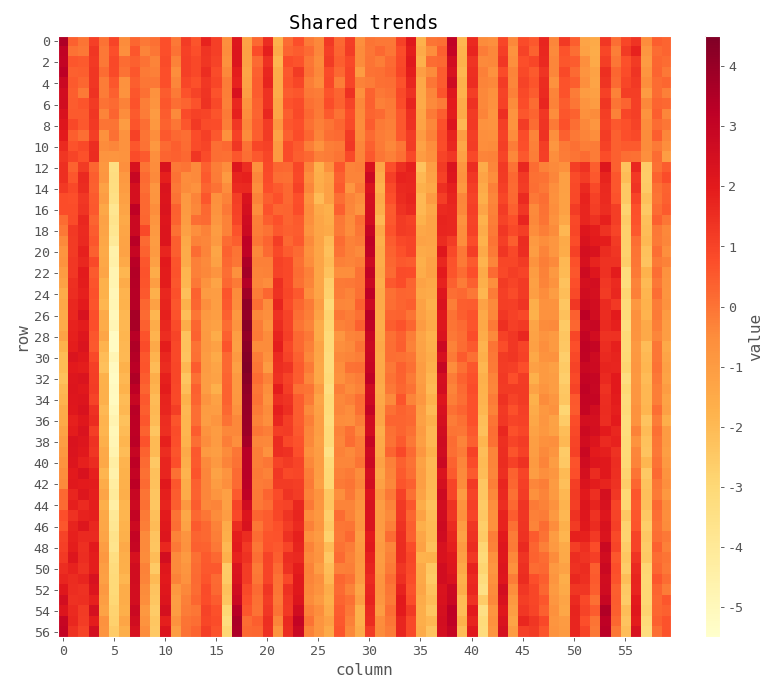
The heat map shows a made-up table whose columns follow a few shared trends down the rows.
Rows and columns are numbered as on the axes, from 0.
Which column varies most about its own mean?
5
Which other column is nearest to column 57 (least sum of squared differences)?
41
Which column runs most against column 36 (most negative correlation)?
37
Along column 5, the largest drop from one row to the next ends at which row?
12
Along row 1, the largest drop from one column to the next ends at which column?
39
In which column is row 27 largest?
18
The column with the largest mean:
7
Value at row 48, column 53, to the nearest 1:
3
